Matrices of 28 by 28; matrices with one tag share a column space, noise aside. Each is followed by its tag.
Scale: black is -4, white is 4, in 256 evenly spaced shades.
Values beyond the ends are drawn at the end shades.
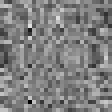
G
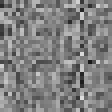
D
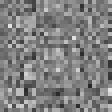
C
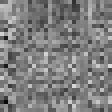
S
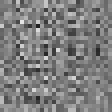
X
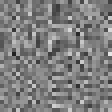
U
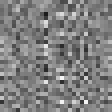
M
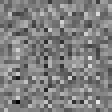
M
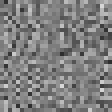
U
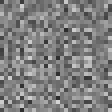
M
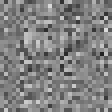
U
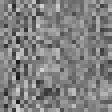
C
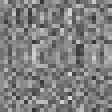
G
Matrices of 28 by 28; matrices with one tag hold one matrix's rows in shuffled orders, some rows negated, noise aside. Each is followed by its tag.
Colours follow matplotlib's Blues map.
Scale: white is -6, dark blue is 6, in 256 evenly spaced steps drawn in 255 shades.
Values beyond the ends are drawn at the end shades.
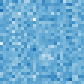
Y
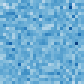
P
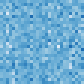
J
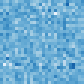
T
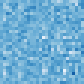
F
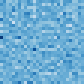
Y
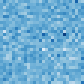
F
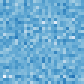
T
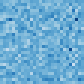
P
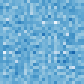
T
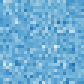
T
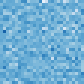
F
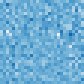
J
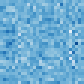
P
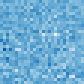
T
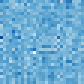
Y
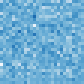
Y
